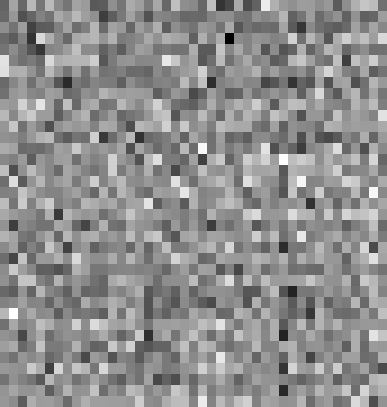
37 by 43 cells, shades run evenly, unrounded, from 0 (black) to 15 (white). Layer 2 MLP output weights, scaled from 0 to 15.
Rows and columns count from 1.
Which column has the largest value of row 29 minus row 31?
2
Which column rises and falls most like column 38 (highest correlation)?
9
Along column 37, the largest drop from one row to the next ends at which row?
8
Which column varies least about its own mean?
14
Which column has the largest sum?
42
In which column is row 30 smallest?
32
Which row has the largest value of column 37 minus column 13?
7
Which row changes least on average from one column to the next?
25
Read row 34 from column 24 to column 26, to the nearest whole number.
10 12 10
